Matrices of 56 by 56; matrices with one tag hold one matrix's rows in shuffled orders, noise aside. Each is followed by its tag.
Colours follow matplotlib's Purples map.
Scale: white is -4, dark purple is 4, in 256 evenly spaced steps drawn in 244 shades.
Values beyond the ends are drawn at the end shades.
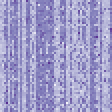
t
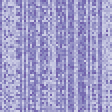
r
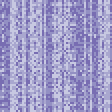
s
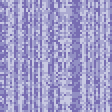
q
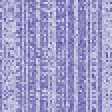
r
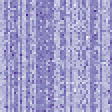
t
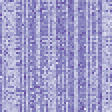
r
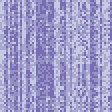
t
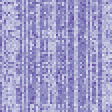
r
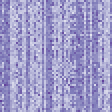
s
